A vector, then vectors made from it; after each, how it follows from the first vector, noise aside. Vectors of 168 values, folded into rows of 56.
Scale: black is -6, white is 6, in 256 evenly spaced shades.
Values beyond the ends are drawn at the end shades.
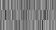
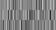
reversed.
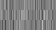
negated, partly zeroed.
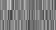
reversed.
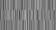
wrapped around, shrunk.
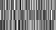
wrapped around, negated, scaled up.
